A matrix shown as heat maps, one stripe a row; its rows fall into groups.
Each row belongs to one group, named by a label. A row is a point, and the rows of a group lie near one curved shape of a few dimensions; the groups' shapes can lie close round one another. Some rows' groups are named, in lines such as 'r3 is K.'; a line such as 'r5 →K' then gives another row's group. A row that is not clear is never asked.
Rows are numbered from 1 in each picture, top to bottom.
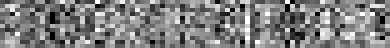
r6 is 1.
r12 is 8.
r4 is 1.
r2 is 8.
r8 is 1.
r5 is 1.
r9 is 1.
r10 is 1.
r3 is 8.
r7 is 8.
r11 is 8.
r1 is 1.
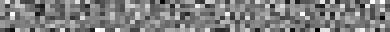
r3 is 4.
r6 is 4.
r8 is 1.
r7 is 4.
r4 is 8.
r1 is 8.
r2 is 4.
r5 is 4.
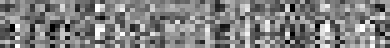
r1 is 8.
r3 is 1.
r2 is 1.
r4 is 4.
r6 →4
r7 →1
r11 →8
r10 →1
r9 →1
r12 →1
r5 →8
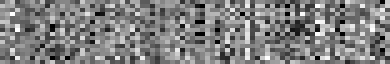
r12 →4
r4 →8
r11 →8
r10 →4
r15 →1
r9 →8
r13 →4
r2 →8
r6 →8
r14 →4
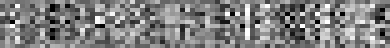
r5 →1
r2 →1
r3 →1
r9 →1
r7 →8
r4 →8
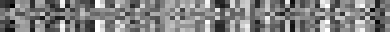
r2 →1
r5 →4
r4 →4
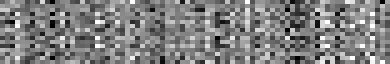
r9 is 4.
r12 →1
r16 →8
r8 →8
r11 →8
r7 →1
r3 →8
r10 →1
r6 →1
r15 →1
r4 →1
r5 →8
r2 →8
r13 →8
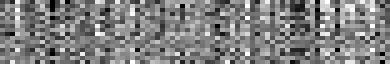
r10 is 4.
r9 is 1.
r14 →1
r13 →1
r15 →4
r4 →4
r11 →4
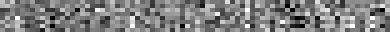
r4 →4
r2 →8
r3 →1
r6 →4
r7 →1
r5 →1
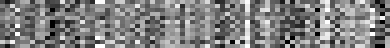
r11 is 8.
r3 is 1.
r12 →1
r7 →1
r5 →8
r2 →4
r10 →1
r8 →4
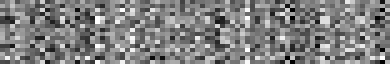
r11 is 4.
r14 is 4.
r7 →4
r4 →4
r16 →1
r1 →4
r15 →8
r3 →1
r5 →1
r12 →1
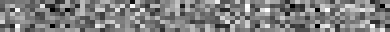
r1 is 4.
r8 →8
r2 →1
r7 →1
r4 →8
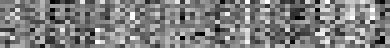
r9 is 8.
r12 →4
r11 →1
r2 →4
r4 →4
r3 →1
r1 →1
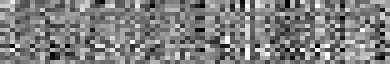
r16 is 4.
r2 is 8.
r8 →8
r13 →8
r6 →4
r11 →4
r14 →1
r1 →8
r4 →4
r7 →4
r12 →1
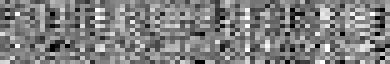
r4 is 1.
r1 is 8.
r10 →8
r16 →8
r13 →1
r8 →4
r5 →1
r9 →8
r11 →4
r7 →1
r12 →1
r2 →4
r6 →4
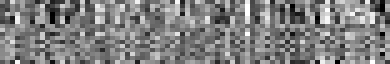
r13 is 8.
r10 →4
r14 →4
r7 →4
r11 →8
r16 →1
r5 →1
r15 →4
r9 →1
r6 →1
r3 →1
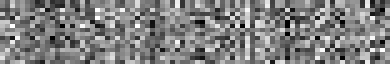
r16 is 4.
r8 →4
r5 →1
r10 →1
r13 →8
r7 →8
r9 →8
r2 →4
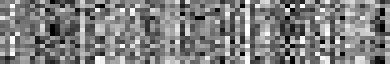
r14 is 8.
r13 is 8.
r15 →1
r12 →1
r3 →1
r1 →1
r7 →1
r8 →1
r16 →1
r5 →8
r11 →8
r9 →1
